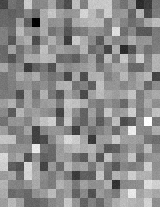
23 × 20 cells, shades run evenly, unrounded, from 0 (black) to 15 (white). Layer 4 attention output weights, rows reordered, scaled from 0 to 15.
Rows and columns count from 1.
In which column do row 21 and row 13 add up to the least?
15
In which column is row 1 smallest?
18
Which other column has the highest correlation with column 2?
9
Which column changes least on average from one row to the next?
1
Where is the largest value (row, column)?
14, 19
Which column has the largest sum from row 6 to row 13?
6
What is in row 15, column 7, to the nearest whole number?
9
